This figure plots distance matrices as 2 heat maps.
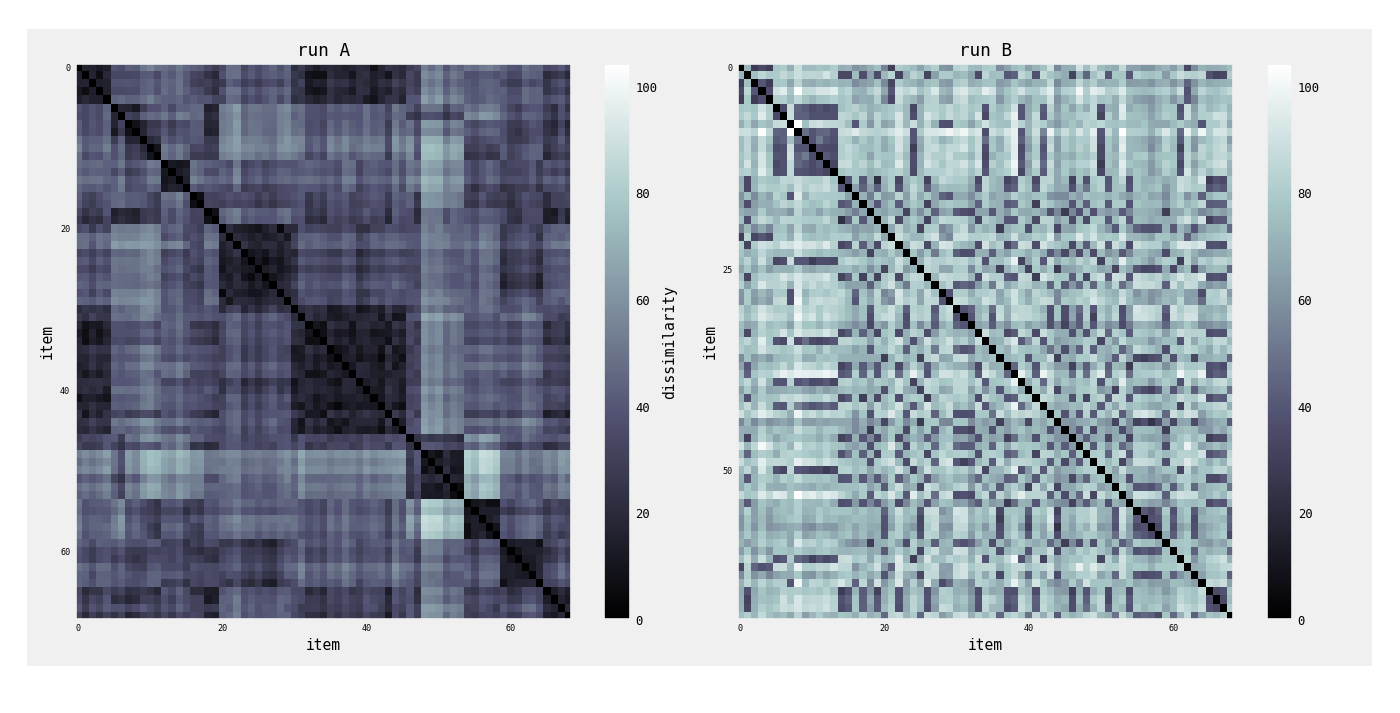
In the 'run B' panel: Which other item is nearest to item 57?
44
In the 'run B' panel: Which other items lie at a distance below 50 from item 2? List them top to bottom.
0, 3, 4, 21, 62
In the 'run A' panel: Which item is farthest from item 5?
22
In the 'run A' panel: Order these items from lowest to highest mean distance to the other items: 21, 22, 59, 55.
59, 55, 21, 22
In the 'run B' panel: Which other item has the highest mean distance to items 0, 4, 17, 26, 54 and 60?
8
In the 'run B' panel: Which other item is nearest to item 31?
49
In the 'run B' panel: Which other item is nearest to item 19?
14
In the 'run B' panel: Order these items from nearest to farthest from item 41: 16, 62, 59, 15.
15, 59, 16, 62
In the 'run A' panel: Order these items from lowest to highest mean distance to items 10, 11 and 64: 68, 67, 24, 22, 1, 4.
68, 67, 1, 24, 4, 22
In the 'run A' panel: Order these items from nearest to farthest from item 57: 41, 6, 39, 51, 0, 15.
15, 39, 41, 0, 6, 51
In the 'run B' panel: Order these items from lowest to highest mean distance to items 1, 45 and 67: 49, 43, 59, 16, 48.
59, 48, 49, 43, 16
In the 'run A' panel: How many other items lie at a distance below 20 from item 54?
4
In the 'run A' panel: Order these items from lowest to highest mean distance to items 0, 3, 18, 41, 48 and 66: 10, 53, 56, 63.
53, 63, 10, 56
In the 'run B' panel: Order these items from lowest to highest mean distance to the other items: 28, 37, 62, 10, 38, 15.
37, 15, 10, 28, 38, 62
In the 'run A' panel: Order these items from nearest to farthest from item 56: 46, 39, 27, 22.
39, 27, 22, 46
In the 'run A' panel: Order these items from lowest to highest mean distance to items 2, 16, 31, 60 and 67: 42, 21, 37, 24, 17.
17, 42, 37, 24, 21
